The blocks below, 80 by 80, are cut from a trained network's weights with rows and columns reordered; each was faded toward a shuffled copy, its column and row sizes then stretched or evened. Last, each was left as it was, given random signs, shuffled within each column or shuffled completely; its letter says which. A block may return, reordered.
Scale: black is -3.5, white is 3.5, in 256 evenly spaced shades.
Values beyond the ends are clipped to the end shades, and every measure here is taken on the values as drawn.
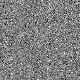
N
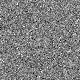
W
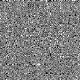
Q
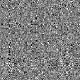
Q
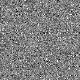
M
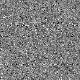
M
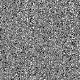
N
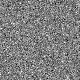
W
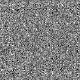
M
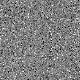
N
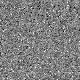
W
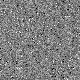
W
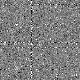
Q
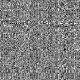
Q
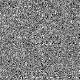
M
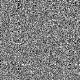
M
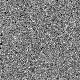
W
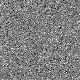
W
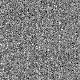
N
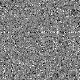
Q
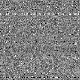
Q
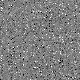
N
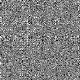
Q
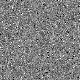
N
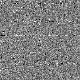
M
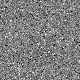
W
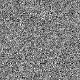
M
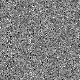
N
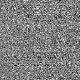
Q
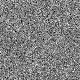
W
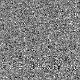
M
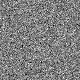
W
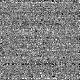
Q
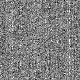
N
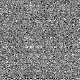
Q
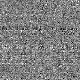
Q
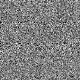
M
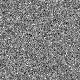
W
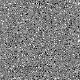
M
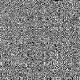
Q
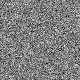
W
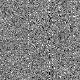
N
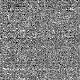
Q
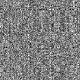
Q
